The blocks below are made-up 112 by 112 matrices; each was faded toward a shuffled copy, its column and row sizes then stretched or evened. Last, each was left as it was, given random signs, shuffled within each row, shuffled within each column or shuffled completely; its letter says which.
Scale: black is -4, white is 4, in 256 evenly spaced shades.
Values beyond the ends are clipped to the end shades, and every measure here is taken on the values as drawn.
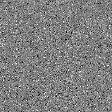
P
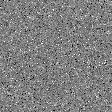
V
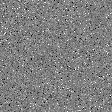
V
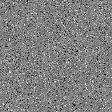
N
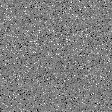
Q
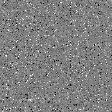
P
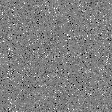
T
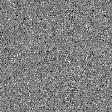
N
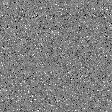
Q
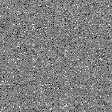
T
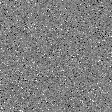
V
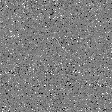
Q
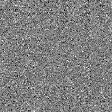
T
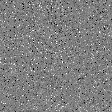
N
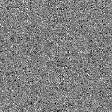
T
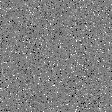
N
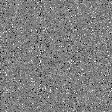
P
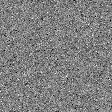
V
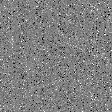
N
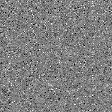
T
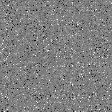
P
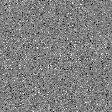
P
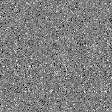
T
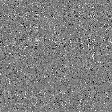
T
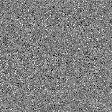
T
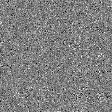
P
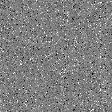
N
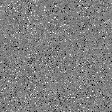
P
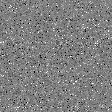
Q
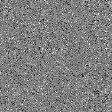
P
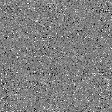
T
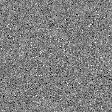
P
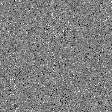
N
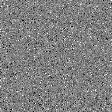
T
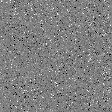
N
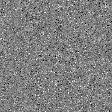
N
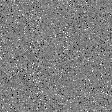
N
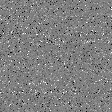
Q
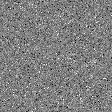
V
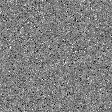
V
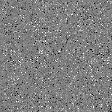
T
